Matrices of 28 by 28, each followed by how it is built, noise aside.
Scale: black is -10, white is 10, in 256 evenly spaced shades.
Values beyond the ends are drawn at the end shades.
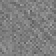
Toeplitz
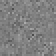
block diagonal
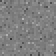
sparse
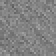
Toeplitz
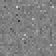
sparse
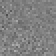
lower triangular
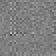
low rank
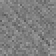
Toeplitz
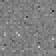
sparse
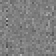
uneven columns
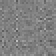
low rank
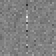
uneven columns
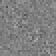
block diagonal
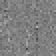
uneven columns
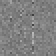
uneven columns
